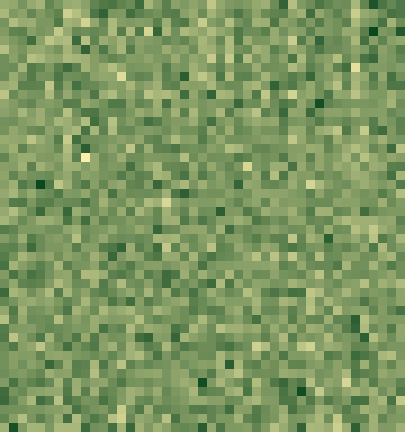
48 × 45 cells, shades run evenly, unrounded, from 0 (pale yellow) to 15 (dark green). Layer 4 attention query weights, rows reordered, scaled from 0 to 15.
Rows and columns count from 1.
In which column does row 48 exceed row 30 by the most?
2
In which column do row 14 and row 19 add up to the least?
28
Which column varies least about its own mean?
3
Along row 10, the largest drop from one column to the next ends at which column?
6
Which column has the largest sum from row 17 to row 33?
5
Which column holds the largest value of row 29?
13
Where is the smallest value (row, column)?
18, 10
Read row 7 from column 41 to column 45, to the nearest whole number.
11 12 7 8 9
